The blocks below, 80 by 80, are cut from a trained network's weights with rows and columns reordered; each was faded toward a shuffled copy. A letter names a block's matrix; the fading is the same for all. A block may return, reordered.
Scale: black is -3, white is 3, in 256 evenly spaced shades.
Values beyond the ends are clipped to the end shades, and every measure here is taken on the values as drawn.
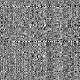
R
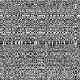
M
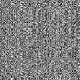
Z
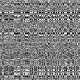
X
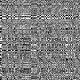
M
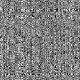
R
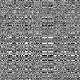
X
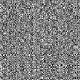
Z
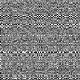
M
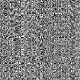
R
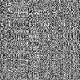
Z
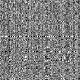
R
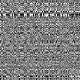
M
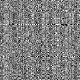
R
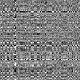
M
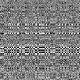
X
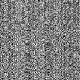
Z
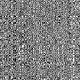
Z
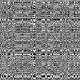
M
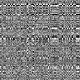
M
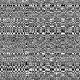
X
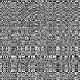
X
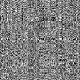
Z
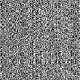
Z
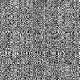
Z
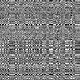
X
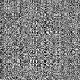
Z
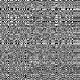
M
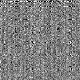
R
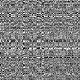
M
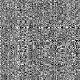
R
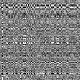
M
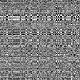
M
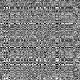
M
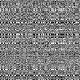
X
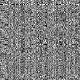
R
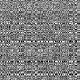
X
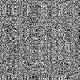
Z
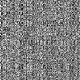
Z
